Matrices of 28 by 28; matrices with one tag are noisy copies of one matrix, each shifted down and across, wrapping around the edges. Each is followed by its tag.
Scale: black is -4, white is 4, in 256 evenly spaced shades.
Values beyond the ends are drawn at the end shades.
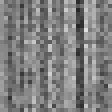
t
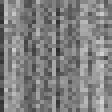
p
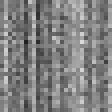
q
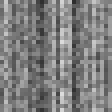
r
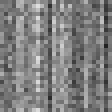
p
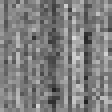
r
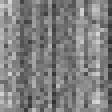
p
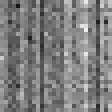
p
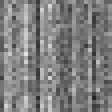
p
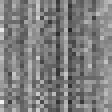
q
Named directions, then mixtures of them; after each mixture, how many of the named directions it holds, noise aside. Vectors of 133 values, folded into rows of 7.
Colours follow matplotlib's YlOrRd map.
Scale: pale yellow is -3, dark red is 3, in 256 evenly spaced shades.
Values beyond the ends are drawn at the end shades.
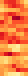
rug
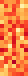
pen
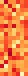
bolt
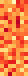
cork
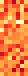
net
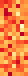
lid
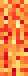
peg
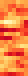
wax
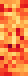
two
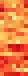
one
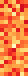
two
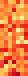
three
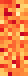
two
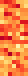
four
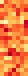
four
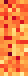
four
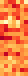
four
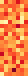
four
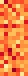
two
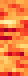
one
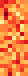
one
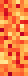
two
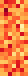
two
